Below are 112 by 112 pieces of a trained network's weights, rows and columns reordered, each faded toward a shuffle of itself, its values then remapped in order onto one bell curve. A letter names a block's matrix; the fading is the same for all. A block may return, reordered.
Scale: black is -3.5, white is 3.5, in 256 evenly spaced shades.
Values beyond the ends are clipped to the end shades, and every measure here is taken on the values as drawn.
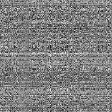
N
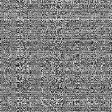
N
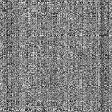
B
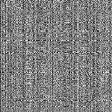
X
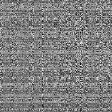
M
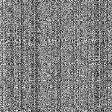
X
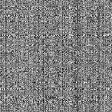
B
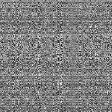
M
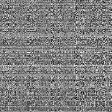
N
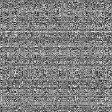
N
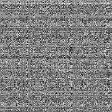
N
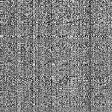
B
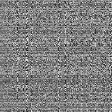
M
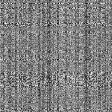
X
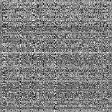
N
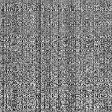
X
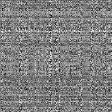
N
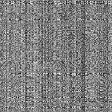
X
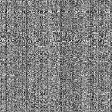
B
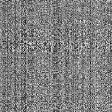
B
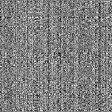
B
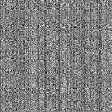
B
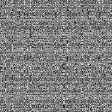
M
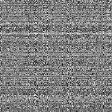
N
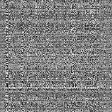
N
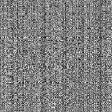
B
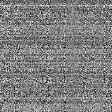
N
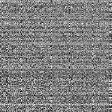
N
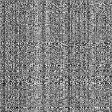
X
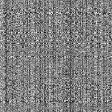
X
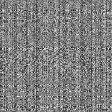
X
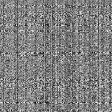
X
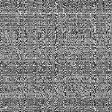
N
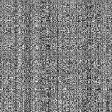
B
